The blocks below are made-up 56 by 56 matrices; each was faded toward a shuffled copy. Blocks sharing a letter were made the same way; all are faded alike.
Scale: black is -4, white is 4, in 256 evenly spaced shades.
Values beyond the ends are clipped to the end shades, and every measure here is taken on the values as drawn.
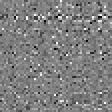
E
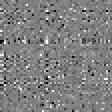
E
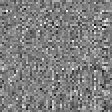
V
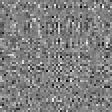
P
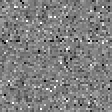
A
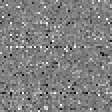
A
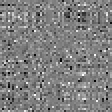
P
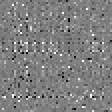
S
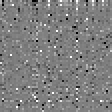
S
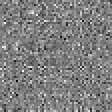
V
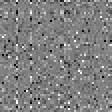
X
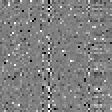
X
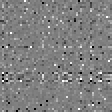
S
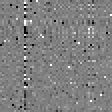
X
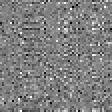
P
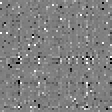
S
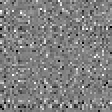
E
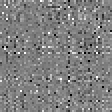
E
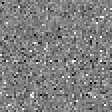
A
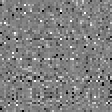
E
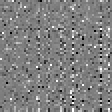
X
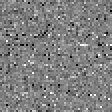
A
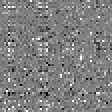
E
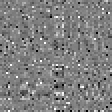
E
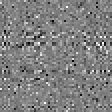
P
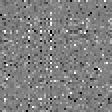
S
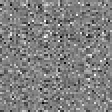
V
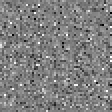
A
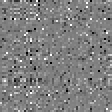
E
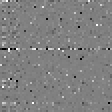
S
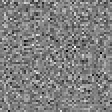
V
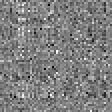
V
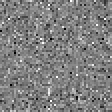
A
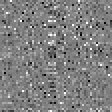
E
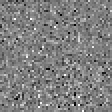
A
